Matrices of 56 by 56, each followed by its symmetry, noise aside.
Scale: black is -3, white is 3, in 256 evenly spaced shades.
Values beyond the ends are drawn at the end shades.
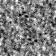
same after a half turn.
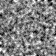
antisymmetric.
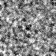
symmetric across the other diagonal.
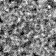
symmetric across the other diagonal.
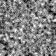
same after a half turn.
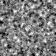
symmetric across the other diagonal.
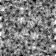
same after a half turn.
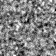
no symmetry.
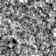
symmetric across the other diagonal.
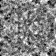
mirrored top to bottom.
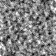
same after a half turn.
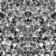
mirrored left to right.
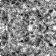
mirrored top to bottom.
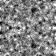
mirrored top to bottom.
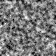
symmetric across the other diagonal.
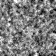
no symmetry.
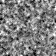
antisymmetric.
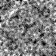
symmetric.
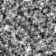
symmetric across the other diagonal.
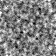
same after a half turn.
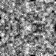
mirrored top to bottom.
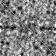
same after a half turn.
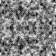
mirrored top to bottom.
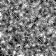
symmetric across the other diagonal.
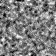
no symmetry.
